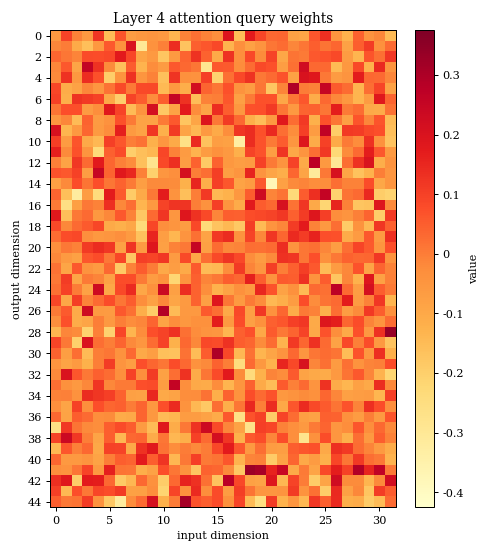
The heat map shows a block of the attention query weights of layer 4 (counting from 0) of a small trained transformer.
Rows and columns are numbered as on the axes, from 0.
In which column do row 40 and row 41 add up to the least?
17
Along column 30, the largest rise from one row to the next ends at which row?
16
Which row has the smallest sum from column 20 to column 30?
13
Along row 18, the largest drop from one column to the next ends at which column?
14
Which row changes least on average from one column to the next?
34
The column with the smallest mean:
8
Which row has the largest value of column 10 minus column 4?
15
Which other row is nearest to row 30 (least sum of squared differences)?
25
